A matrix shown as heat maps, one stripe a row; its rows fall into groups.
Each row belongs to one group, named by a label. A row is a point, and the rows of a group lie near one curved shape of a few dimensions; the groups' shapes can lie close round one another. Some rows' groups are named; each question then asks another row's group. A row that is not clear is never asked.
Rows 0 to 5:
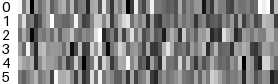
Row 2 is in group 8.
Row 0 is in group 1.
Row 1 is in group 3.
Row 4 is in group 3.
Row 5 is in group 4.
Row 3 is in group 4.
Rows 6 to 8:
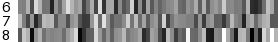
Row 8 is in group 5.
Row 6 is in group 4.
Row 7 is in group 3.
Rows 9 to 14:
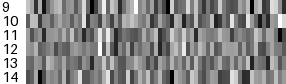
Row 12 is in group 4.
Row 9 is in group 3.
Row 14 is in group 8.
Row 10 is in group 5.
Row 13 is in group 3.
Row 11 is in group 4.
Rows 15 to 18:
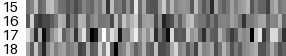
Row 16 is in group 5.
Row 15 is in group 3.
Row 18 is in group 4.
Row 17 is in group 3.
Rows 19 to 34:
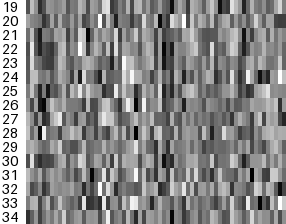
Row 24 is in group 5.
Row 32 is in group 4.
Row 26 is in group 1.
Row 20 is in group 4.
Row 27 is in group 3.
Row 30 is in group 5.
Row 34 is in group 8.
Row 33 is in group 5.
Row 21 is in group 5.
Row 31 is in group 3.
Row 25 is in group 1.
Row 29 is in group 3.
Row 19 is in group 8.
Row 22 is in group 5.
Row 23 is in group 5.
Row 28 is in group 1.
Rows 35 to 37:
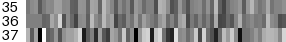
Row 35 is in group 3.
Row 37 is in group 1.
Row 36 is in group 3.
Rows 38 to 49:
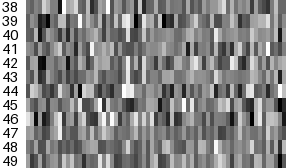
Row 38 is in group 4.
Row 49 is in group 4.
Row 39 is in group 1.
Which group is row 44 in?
5
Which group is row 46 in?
3
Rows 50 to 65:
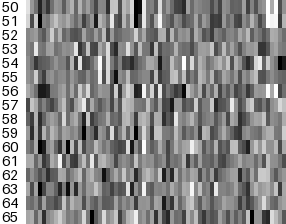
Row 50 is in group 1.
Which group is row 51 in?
1
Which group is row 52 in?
3
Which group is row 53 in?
4
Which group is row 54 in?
4
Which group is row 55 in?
4
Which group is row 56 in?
1
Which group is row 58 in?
1
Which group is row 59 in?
1
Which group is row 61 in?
3
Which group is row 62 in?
1
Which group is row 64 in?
1
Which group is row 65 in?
3
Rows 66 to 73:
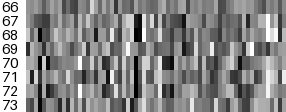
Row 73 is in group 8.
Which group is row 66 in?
3
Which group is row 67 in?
1
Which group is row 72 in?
1
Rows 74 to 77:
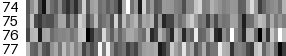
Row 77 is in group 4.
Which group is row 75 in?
5
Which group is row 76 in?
5
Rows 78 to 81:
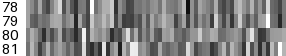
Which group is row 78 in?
3
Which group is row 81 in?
5
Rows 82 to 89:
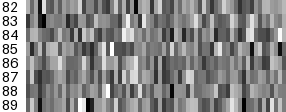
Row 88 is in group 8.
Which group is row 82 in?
1
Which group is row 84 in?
5
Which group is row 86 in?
3
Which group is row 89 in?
5
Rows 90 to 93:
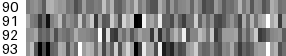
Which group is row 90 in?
3
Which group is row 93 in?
1
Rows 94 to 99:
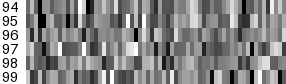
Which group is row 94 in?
5
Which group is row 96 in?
1
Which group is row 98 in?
1
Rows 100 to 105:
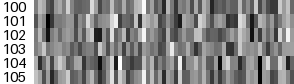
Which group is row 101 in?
8
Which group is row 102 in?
5
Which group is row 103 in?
3
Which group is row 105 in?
3
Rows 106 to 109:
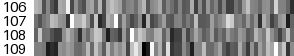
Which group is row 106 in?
3
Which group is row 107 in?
4
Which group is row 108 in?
5
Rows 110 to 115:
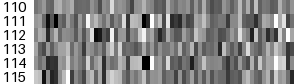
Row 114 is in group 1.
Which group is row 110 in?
3
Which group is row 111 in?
1
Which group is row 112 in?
5
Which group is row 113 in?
3
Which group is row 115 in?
3
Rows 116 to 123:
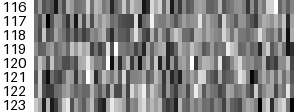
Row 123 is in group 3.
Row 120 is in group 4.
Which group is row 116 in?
1
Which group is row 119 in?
4
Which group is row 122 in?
5
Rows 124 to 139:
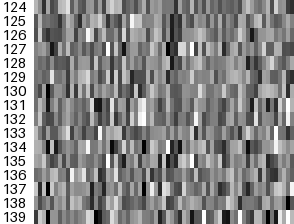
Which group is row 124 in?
3
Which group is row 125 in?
5
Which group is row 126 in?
5
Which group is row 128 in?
1
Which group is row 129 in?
4
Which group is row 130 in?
8
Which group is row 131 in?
5
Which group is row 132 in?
5
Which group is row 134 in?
1
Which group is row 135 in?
4
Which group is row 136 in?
4
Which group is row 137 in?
1
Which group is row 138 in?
4
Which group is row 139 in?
5
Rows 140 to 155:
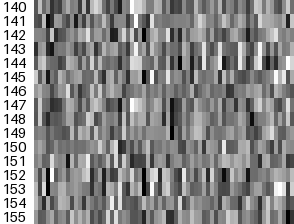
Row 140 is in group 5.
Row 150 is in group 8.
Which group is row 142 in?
1
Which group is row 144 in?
5
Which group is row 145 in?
1
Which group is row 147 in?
5
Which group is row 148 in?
5
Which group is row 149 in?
1
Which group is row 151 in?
4
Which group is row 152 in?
1
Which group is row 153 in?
1
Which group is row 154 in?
3
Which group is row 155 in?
4
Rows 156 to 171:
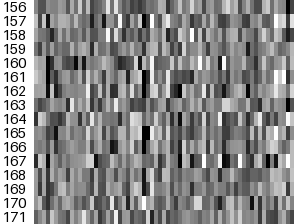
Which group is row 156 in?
4
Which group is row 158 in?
4
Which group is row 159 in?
1
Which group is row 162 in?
1
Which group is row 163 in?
4
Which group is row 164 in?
5
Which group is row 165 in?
1
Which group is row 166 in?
1
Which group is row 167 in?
5
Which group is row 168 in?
1
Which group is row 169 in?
1
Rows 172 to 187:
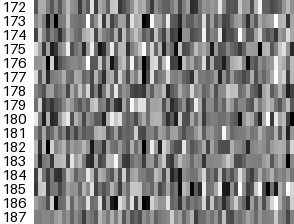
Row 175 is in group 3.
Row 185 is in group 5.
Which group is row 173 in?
1
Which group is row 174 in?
5
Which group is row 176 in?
1
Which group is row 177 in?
1
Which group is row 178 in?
4
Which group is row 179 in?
5
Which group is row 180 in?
3
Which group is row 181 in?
8
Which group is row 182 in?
1
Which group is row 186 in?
1
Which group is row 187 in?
3
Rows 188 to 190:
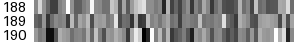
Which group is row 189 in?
8
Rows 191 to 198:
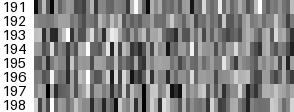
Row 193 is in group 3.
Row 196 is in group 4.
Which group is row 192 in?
3
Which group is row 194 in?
4
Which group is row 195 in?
8
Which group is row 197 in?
1
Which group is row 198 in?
1
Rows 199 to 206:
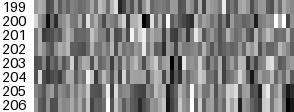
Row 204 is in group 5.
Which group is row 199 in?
8
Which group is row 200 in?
1
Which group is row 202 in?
3
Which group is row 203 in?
1
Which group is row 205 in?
4
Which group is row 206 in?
4
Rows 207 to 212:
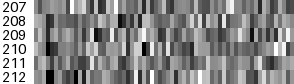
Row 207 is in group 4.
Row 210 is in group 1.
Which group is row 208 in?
8
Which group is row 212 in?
8
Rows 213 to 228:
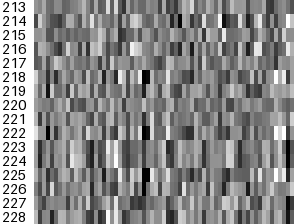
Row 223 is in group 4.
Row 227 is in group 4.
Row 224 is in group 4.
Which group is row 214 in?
5
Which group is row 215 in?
8
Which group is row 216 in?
5
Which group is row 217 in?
3
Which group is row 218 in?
1
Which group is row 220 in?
3
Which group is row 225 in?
1
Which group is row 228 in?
4
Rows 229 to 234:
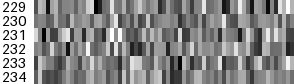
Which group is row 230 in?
8
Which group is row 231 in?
3
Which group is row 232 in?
4
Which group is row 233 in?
5
